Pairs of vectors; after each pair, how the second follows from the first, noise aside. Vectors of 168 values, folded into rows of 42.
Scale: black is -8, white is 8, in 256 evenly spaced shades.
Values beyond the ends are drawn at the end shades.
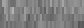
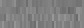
wrapped around, shrunk.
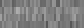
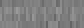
shrunk.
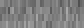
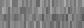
wrapped around.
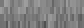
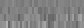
negated, partly zeroed.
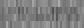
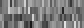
wrapped around, negated, scaled up.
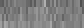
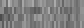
wrapped around.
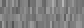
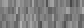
reversed.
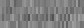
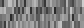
reversed, scaled up.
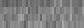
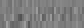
negated, partly zeroed.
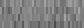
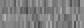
wrapped around.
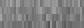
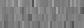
reversed, negated, partly zeroed.
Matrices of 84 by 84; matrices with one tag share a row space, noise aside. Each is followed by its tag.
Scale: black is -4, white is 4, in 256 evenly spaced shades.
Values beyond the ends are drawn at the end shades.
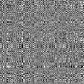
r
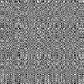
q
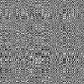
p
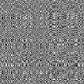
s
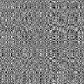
s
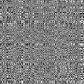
r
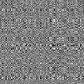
s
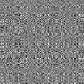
q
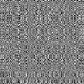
q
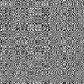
p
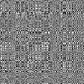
p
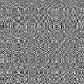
q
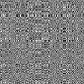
p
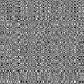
q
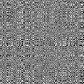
r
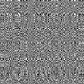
q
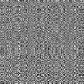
q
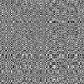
s
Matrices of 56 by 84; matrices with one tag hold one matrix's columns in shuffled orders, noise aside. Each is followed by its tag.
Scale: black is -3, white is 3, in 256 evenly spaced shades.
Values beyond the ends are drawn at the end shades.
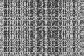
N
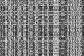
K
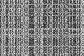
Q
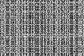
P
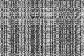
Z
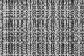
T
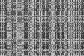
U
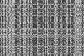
Q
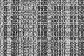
K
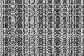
Q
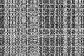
Q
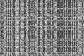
N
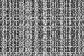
N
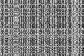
Q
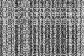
Z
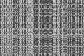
Q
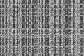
Q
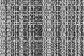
K
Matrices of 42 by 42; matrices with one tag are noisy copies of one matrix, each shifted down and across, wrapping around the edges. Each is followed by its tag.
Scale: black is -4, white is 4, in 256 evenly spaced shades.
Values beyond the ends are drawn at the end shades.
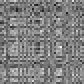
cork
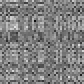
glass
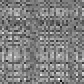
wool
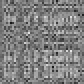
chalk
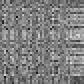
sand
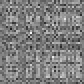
chalk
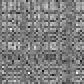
wool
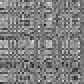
cork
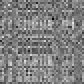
chalk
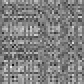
chalk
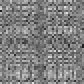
wool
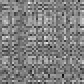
wool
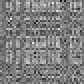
chalk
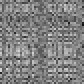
wool
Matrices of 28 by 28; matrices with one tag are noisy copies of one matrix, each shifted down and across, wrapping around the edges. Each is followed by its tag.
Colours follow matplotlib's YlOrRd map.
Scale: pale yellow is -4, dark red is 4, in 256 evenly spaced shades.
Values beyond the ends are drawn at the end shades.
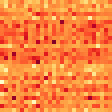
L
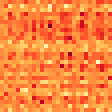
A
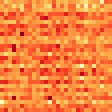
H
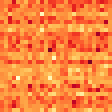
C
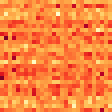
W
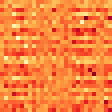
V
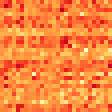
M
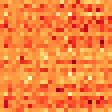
W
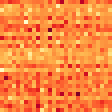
L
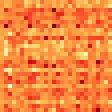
C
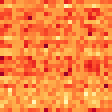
C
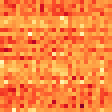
L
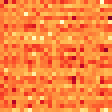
H
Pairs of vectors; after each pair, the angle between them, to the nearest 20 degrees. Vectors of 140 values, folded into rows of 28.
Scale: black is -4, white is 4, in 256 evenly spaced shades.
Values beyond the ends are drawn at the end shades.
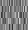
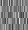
40 degrees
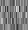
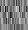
40 degrees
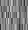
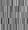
120 degrees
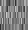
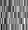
100 degrees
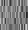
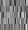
60 degrees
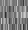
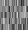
40 degrees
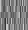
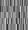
140 degrees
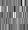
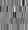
160 degrees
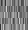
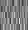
60 degrees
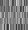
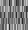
160 degrees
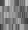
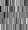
120 degrees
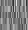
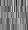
160 degrees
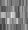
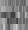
140 degrees
